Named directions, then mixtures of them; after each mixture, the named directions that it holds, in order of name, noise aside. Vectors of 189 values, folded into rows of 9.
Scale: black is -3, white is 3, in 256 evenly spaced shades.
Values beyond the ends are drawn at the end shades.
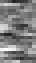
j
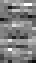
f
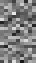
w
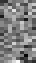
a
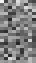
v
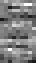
f.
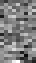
a, j.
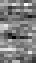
f, j.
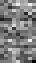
a, f, v.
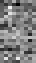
f, j, v.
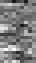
j, w.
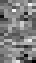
a, f.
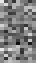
j, v.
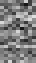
f, w.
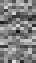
f, w.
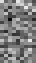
f, v, w.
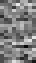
a, f.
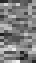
a, j.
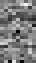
f, w.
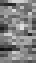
a, j.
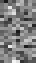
a, w.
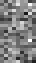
a, f, v.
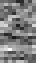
j, w.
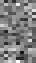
a, j, v.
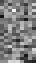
a.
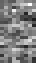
a, f, w.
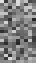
v.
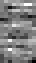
f.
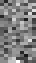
a, v.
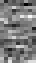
f, v.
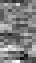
a, j.
